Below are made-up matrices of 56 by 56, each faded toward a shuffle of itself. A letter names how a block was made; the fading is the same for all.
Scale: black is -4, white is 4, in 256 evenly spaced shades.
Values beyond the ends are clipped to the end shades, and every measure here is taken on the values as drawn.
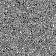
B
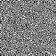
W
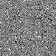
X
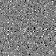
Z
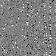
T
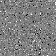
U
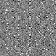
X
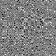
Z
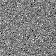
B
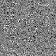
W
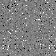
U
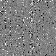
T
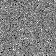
B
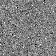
B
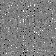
T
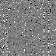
T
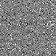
W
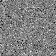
B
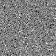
X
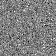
B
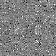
Z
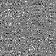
Z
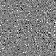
W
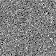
B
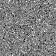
B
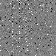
T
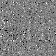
U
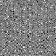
Z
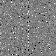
T
